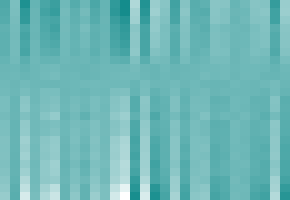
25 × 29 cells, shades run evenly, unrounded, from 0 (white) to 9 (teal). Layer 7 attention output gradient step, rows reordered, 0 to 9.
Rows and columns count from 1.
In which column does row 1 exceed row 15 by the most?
13
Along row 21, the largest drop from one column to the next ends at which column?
15
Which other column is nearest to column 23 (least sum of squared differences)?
26
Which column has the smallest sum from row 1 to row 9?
14
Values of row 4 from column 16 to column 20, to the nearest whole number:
4 5 6 5 6
